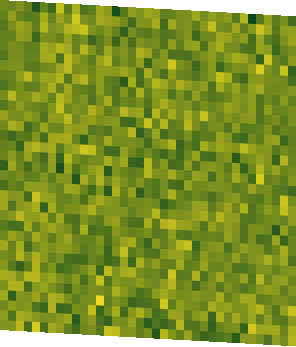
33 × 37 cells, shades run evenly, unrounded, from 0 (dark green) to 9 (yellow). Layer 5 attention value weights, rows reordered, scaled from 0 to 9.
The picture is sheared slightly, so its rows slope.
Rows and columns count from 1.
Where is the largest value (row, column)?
30, 13
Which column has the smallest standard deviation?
29
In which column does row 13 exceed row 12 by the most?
17
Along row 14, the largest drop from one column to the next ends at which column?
23
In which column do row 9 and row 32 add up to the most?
32
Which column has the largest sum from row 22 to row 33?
5
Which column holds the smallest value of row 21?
6
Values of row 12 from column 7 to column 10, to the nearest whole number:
5 5 7 4
